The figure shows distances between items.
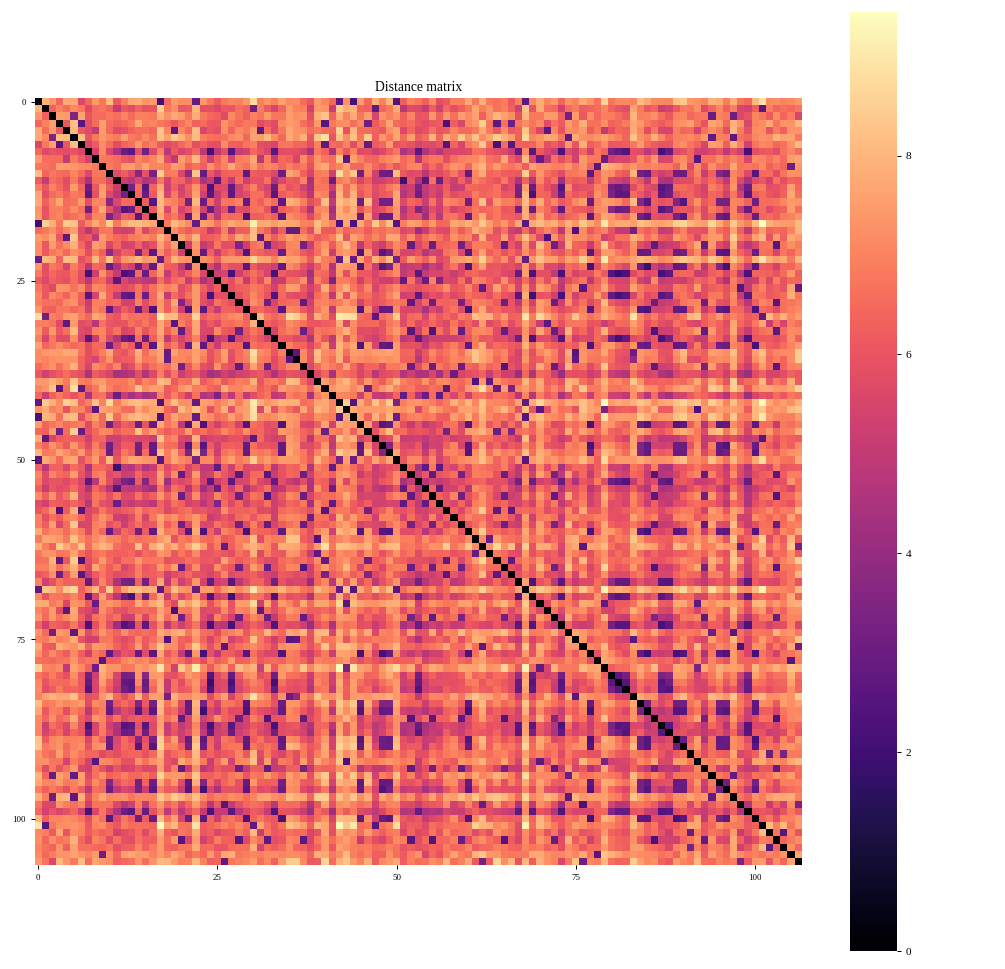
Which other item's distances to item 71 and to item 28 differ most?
19
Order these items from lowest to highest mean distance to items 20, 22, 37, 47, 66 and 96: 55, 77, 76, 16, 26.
55, 77, 16, 26, 76
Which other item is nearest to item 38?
58
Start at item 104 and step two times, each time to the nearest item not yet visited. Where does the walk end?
91
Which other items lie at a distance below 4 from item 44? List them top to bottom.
0, 17, 22, 42, 50, 68
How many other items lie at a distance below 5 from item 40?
6
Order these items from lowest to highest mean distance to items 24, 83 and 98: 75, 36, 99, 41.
99, 75, 36, 41
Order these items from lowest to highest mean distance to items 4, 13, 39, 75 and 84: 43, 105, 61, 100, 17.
100, 61, 43, 105, 17
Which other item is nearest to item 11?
51
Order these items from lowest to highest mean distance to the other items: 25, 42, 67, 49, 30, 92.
67, 25, 49, 92, 30, 42
